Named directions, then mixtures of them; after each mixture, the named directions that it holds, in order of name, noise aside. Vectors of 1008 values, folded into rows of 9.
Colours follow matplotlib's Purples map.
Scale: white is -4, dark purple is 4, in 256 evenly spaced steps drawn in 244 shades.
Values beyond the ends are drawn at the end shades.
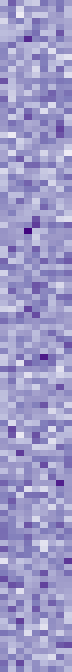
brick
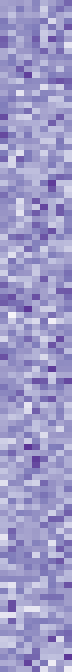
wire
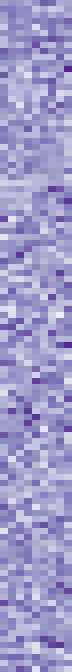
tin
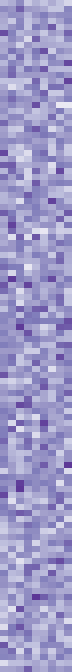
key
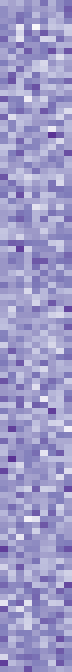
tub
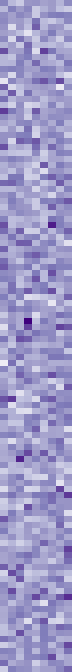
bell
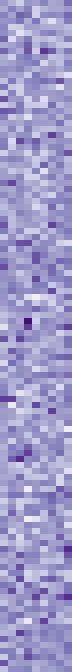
bell, tub.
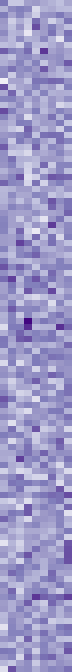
bell, key.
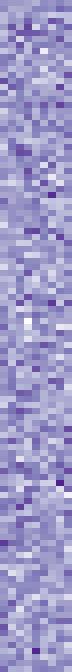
bell, key.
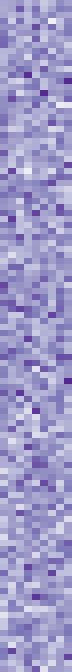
key, tin, wire.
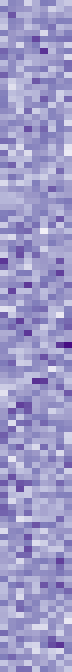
brick, key, tin.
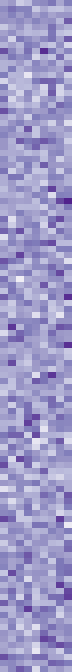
bell, tin.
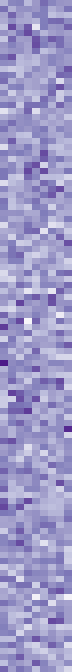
bell, tin.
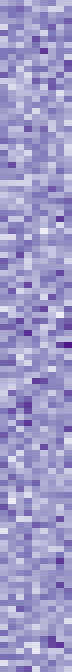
key, tin.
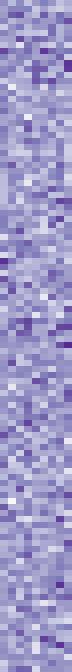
bell, key, tin.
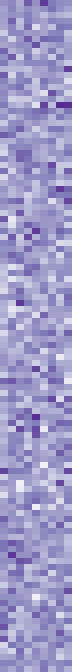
key, tin.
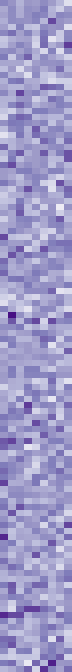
wire.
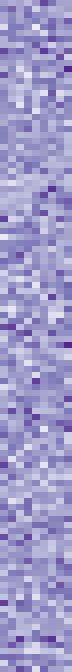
tin.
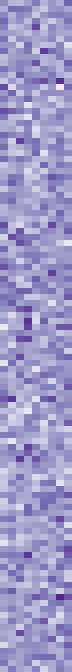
bell, wire.
